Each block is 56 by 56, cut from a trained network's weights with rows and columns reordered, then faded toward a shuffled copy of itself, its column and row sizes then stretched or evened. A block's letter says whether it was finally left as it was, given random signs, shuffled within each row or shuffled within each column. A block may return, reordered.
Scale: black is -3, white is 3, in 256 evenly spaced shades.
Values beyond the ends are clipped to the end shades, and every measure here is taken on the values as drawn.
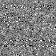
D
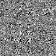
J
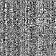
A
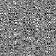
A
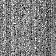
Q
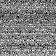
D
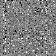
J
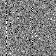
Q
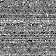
D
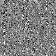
Q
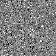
Q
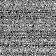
D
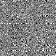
J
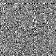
J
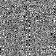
J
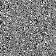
Q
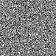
Q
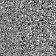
J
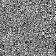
Q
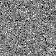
Q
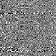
A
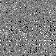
J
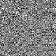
A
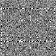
J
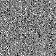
Q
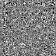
J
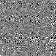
A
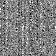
Q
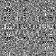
A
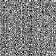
A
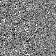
Q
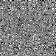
J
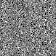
Q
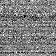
D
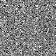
J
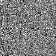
J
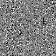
Q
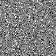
Q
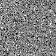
Q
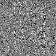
Q
